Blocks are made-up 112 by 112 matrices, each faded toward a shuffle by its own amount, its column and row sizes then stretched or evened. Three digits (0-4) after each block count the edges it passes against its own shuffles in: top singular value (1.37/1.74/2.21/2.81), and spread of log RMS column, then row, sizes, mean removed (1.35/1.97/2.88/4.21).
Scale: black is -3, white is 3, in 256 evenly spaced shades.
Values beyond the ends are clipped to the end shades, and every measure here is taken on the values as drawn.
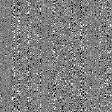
2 4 0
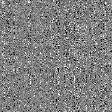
2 3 0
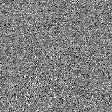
2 1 1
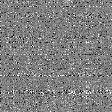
2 1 3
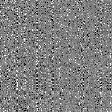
3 3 0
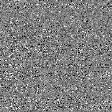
0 1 3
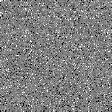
2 1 1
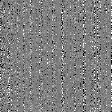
1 4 0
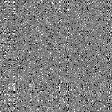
3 2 1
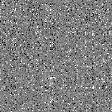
2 2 1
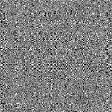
3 2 2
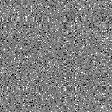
3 1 0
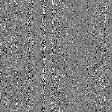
1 4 0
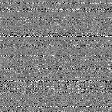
3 0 4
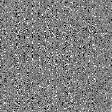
1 3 1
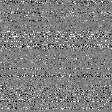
0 0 4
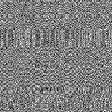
4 0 0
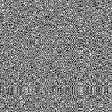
4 1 0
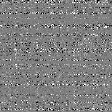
1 2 4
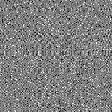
4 0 1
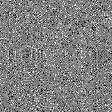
2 1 0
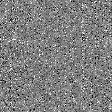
1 2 0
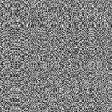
4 2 1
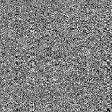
3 2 2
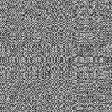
4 1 1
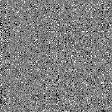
2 3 2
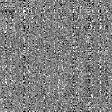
3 3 1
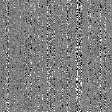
1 4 0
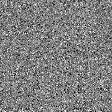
1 1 1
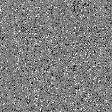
1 2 1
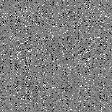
0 2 2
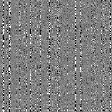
3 4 1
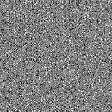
3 1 0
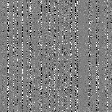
2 4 1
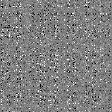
1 3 2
